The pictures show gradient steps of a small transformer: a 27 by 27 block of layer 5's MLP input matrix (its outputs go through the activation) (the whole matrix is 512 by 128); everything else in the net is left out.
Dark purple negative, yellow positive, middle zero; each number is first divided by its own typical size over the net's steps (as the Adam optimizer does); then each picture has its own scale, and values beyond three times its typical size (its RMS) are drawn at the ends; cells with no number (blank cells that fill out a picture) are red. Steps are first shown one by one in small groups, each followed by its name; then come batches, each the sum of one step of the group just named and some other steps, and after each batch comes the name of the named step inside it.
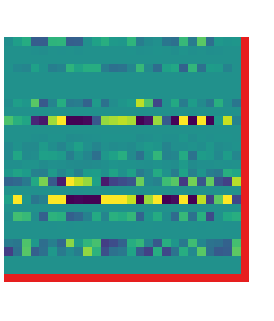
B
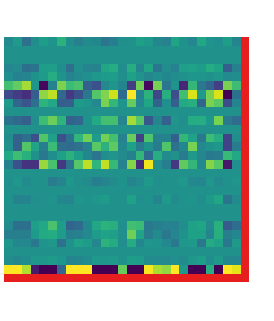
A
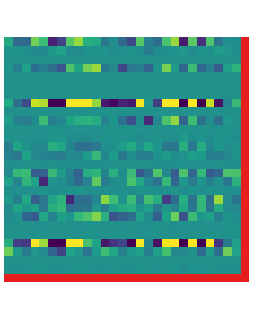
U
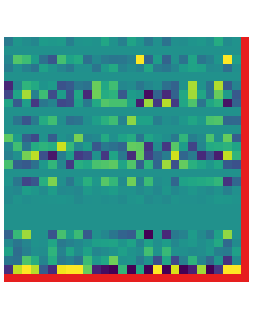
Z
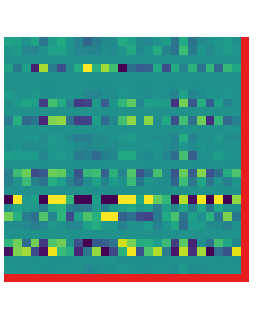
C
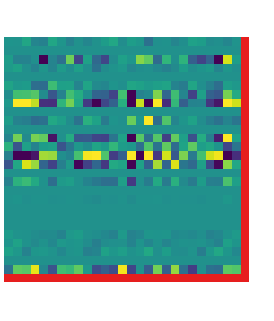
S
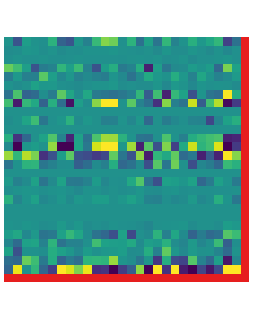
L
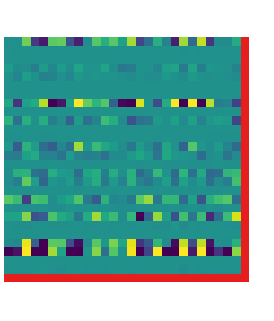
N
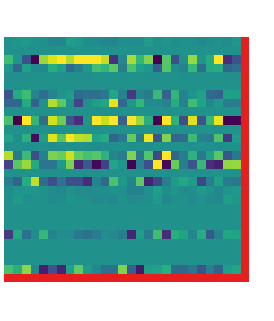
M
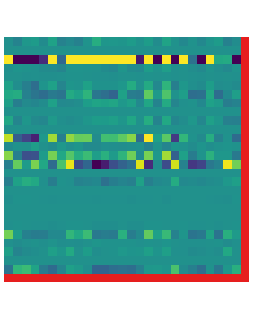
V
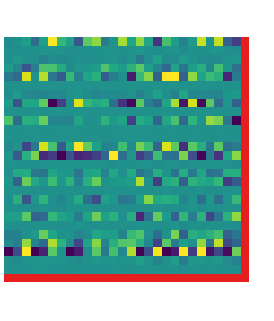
N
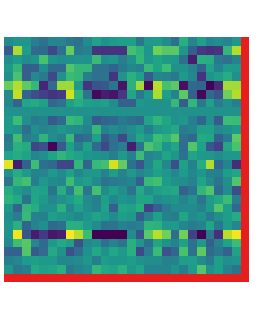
N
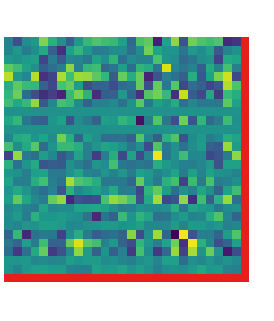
B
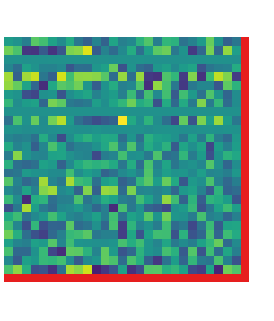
A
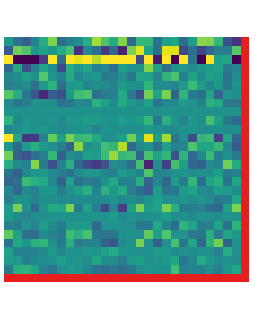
V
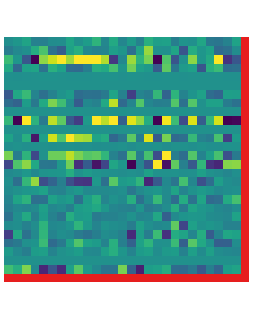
M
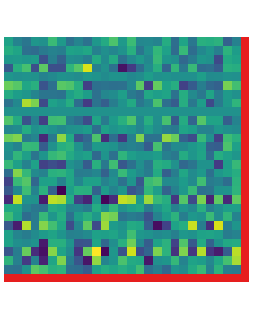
C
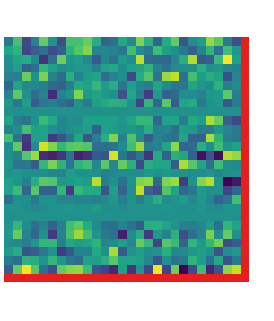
Z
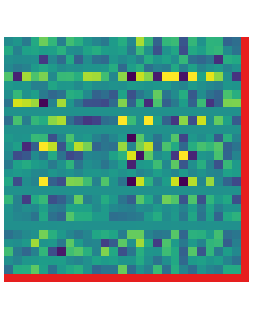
S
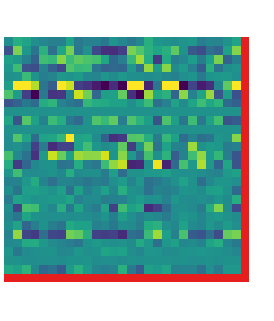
M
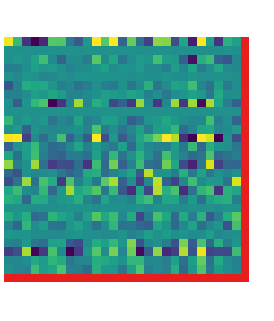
N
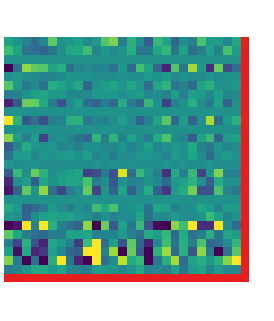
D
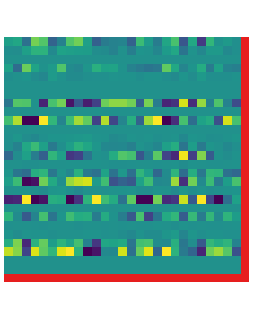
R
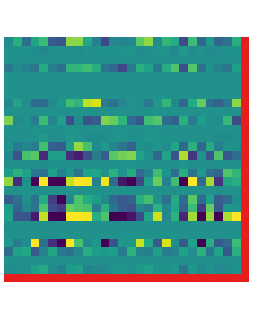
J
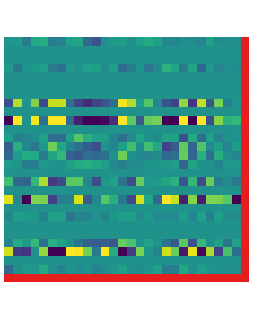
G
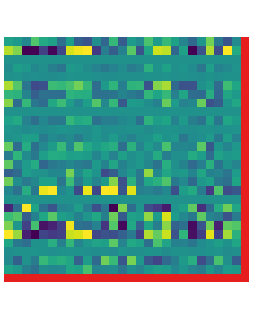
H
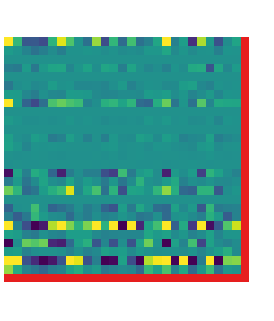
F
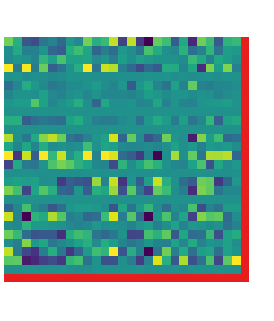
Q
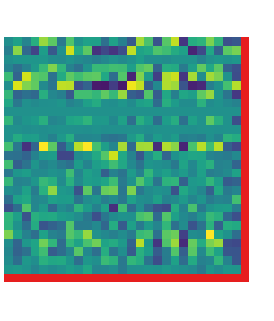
H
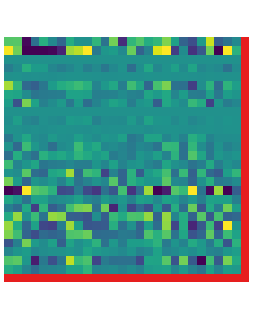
H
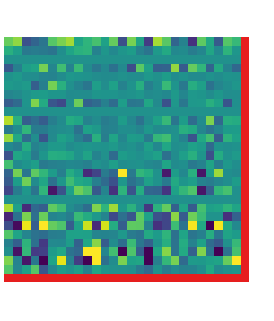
D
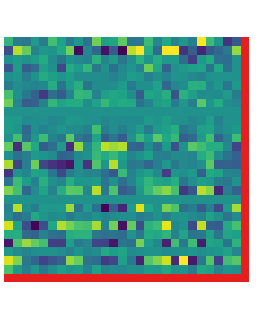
F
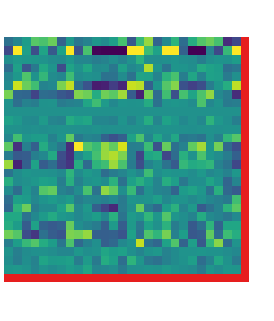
H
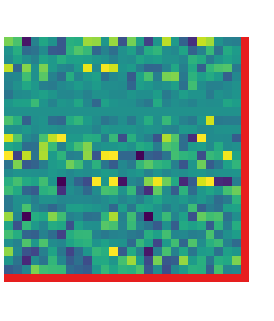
Q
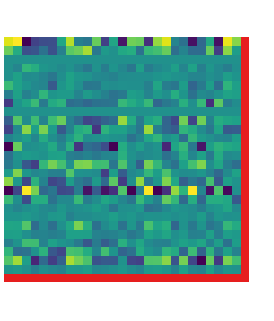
G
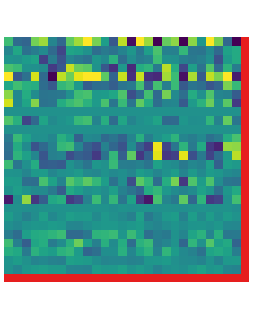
R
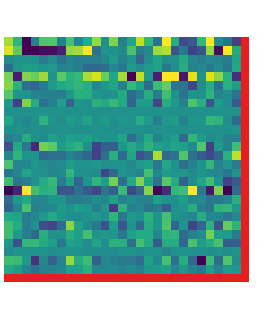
H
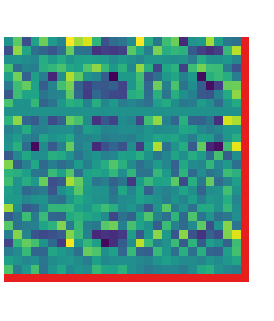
J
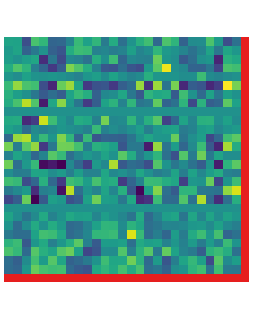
R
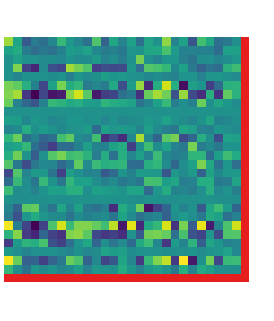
F
